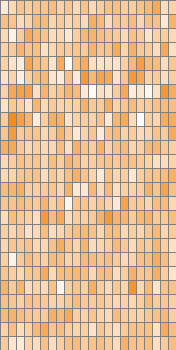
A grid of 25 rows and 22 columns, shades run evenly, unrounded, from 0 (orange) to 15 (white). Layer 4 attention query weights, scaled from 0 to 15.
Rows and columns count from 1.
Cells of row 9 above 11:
4
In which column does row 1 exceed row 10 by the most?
2
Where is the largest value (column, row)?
18, 9
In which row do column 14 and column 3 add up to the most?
5
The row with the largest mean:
3
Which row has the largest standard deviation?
7
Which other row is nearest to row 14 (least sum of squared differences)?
23
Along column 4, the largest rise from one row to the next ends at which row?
8
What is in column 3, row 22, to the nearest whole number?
9
